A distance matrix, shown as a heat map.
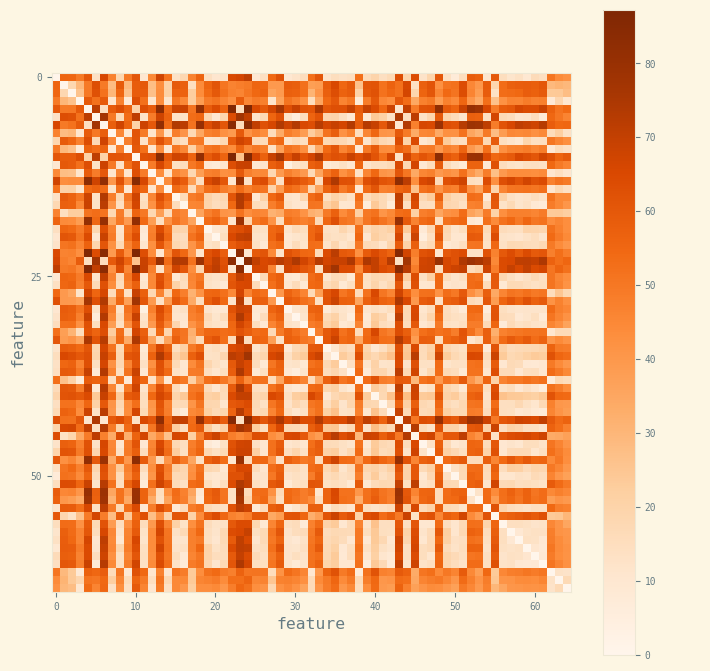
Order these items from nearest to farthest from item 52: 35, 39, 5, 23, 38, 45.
38, 45, 39, 5, 35, 23
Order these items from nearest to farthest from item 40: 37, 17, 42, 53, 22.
37, 42, 17, 53, 22
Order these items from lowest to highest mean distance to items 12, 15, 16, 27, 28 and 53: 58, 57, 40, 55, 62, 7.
7, 62, 58, 57, 55, 40
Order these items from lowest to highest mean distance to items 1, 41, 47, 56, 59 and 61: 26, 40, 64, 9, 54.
26, 54, 40, 64, 9
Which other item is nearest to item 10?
43
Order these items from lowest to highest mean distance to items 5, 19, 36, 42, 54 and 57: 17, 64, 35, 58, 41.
58, 41, 35, 64, 17
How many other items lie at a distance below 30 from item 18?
8
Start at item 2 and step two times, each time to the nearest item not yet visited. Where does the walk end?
45
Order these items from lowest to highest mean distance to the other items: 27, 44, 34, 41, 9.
41, 34, 44, 9, 27
